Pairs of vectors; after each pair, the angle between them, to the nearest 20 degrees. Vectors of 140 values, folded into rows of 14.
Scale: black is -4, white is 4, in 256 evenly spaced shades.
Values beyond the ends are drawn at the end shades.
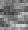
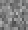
120 degrees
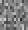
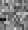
140 degrees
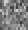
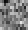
160 degrees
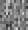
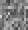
140 degrees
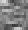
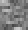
20 degrees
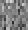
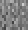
40 degrees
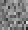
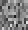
40 degrees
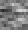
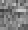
40 degrees
